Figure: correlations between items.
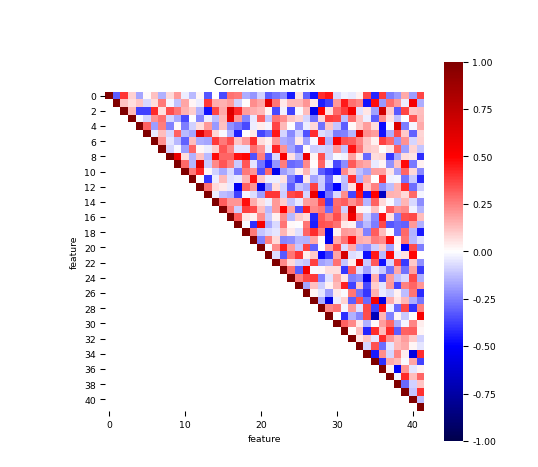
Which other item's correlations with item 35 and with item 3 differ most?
29
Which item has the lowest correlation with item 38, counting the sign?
36
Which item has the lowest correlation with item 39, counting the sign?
20
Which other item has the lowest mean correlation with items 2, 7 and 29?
27
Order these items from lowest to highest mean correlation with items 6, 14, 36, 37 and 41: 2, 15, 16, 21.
21, 15, 16, 2
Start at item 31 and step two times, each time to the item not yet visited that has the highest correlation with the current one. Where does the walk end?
1
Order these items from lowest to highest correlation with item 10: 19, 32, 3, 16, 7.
3, 7, 16, 32, 19
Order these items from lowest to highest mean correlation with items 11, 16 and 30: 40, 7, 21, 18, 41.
41, 21, 18, 40, 7
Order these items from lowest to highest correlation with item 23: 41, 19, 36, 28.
41, 19, 36, 28
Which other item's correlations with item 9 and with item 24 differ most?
12
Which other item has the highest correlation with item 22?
33
